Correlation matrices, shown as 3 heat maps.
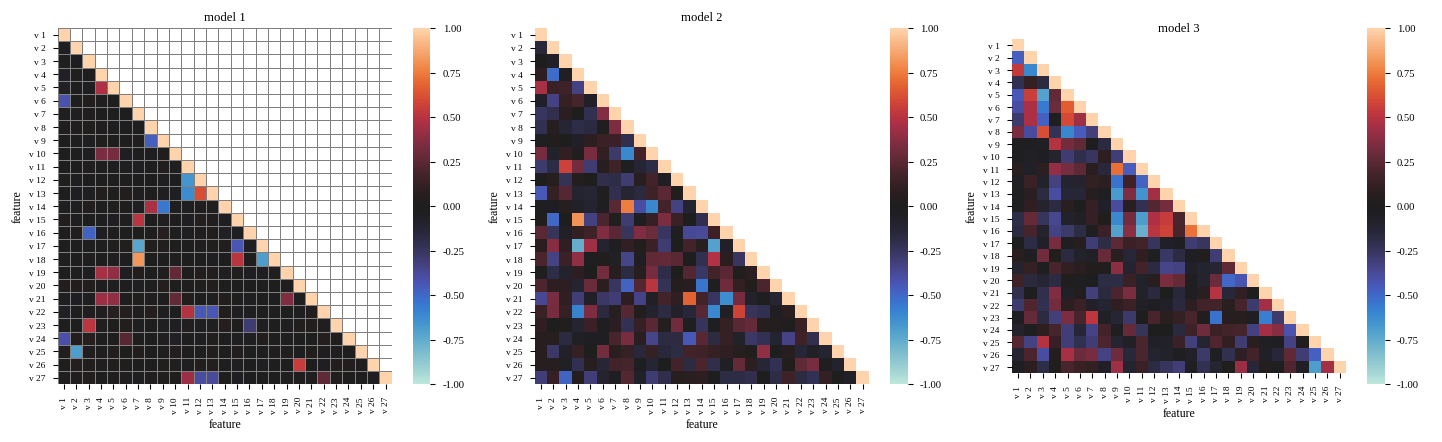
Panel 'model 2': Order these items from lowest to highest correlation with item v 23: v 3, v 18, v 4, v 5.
v 4, v 3, v 5, v 18
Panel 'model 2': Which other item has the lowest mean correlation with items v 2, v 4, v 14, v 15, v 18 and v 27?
v 17
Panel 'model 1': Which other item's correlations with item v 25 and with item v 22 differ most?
v 2
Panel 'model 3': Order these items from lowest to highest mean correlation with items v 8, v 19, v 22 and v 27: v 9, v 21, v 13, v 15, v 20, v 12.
v 20, v 13, v 12, v 15, v 21, v 9
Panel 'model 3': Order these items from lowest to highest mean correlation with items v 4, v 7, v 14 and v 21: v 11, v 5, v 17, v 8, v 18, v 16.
v 8, v 18, v 16, v 11, v 17, v 5
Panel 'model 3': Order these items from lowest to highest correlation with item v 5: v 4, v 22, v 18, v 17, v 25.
v 25, v 18, v 17, v 22, v 4
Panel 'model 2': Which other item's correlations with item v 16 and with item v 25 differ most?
v 21
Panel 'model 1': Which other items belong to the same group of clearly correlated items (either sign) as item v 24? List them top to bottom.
v 1, v 6
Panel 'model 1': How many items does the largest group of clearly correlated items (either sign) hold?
5
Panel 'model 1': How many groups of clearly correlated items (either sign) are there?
8
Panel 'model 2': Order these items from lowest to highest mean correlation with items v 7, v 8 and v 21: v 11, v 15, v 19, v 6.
v 15, v 19, v 6, v 11
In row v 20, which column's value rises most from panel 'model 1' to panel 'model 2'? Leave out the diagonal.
v 10
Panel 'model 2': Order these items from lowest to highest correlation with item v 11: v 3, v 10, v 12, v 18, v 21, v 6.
v 10, v 12, v 6, v 21, v 18, v 3
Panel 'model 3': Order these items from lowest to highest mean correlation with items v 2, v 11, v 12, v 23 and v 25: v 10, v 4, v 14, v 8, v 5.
v 10, v 8, v 4, v 14, v 5
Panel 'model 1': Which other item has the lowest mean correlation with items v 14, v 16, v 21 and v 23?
v 9
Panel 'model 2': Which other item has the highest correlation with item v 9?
v 16
